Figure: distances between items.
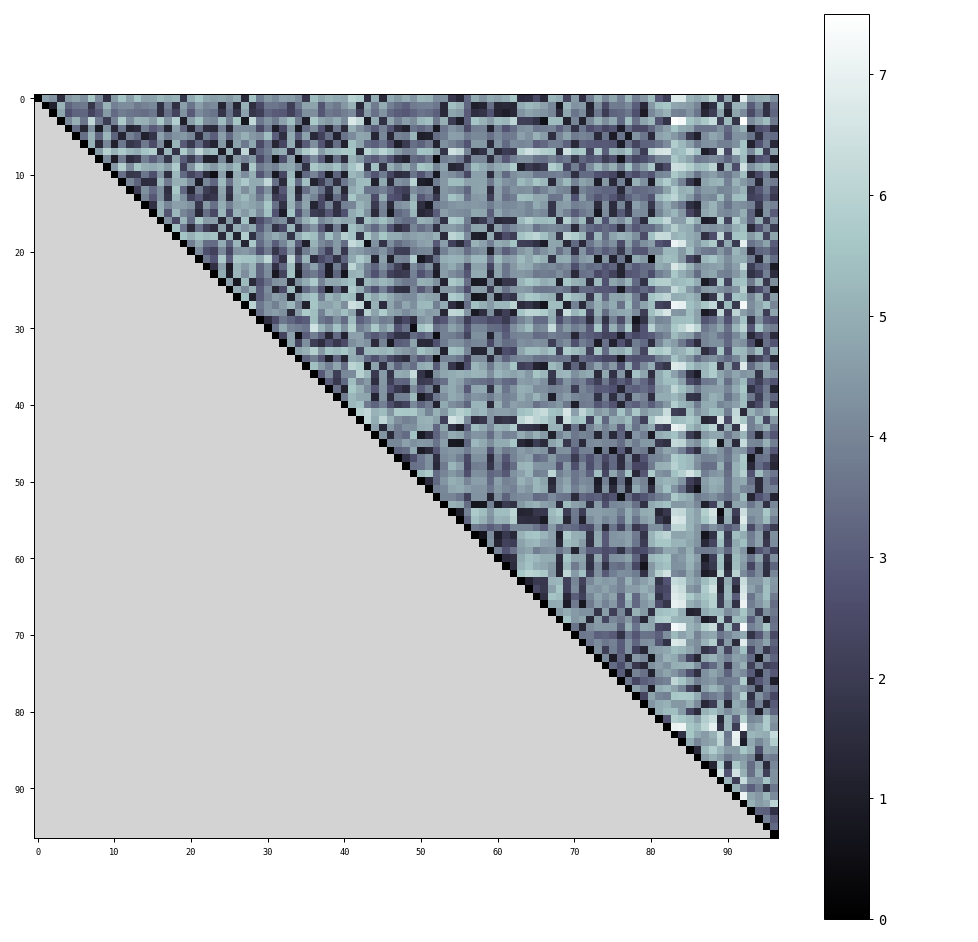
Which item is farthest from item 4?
83
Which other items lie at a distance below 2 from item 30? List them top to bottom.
29, 49, 78
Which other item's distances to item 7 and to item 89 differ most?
54
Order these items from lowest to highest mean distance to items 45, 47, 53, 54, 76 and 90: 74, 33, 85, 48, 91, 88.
74, 48, 91, 33, 88, 85
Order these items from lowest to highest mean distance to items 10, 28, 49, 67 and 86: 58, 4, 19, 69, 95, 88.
4, 95, 58, 88, 19, 69
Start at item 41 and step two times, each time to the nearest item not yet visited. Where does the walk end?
84
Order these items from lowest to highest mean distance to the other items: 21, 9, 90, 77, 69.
90, 77, 21, 69, 9
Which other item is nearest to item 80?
21
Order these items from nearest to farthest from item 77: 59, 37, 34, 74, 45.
37, 34, 59, 74, 45
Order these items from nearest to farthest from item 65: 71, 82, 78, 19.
19, 71, 82, 78
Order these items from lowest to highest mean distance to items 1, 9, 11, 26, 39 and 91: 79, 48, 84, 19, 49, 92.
79, 19, 48, 49, 84, 92
